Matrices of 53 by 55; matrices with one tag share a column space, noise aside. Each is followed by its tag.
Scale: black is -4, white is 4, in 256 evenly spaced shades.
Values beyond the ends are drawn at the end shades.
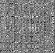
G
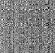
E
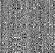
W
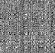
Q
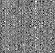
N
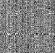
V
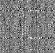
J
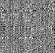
J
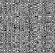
G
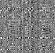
J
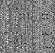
Q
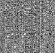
V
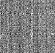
V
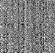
W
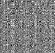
N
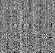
W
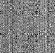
V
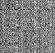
E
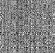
Q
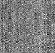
Q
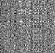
N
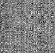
G
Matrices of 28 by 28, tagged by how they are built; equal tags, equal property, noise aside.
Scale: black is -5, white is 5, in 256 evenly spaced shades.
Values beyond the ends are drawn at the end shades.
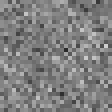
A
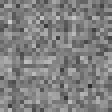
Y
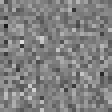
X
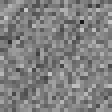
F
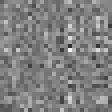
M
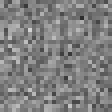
Y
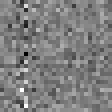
X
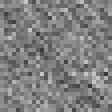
A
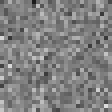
X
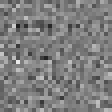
M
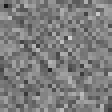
A
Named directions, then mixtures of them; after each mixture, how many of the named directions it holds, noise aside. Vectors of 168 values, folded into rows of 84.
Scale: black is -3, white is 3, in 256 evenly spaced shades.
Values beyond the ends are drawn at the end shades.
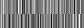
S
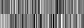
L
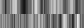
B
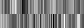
three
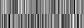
three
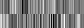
three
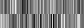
three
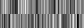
three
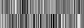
three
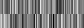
one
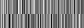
one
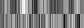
two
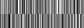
two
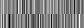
one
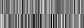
two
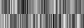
two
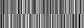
one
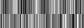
two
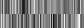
three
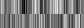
three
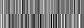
two
